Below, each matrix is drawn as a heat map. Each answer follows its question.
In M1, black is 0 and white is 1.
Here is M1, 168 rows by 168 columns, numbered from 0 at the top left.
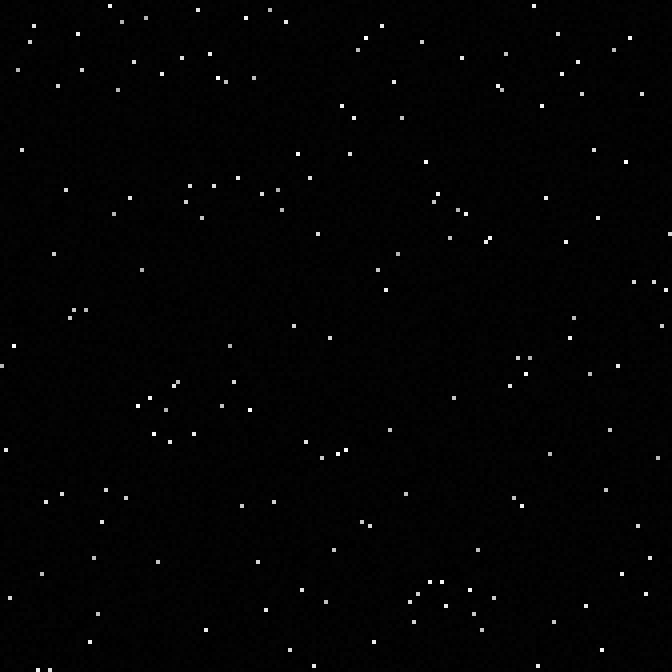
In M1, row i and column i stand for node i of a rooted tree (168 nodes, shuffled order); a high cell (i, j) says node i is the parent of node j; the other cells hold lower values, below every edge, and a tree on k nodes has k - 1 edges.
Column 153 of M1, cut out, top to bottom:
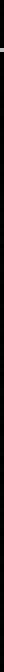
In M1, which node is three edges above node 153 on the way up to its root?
58
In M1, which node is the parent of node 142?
84
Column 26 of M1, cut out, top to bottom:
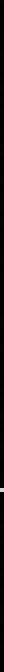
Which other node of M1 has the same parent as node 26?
151
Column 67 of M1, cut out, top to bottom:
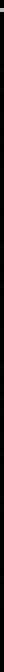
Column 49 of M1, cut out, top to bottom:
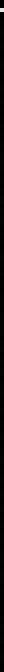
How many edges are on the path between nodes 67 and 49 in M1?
2
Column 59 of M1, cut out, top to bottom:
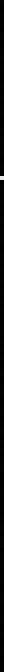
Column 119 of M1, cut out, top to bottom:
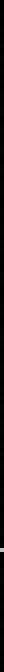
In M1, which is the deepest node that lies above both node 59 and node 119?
6
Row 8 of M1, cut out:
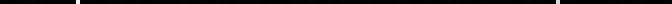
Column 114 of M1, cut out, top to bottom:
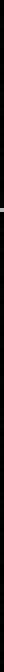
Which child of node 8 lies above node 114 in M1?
19
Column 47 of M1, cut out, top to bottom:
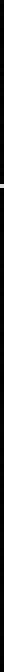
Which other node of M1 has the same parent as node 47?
53
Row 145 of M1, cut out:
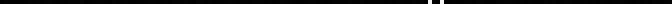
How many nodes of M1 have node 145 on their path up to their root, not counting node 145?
7
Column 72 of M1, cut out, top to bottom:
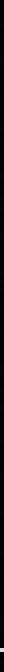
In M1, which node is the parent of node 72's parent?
139
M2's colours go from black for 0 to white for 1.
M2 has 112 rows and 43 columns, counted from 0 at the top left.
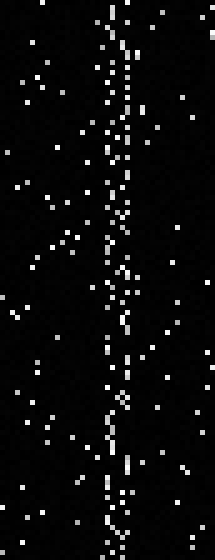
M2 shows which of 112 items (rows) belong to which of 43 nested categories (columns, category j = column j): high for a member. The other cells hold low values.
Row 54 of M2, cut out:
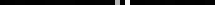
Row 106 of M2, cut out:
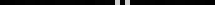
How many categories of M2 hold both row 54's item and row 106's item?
2
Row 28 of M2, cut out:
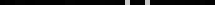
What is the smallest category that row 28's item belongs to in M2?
29
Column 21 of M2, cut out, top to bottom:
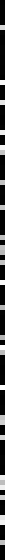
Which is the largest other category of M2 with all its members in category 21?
5
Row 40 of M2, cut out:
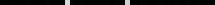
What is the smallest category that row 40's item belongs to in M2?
13
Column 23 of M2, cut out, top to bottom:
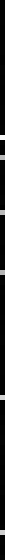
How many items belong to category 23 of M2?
6
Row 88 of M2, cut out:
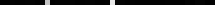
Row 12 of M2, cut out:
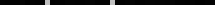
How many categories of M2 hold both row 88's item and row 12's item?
2
